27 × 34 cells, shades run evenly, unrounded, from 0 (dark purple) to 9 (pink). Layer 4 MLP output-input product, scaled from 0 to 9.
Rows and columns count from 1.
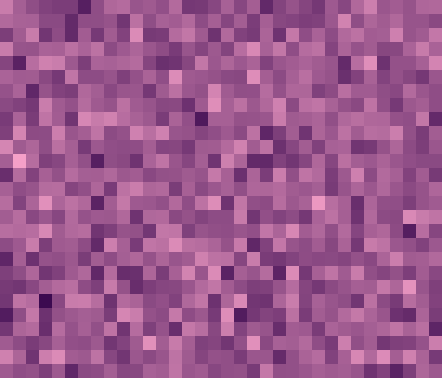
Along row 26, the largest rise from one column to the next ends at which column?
4
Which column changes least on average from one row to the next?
26
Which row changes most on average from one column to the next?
20
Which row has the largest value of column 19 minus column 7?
11
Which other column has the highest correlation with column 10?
22
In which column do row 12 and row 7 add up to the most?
2
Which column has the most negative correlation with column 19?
28
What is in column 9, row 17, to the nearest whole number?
3
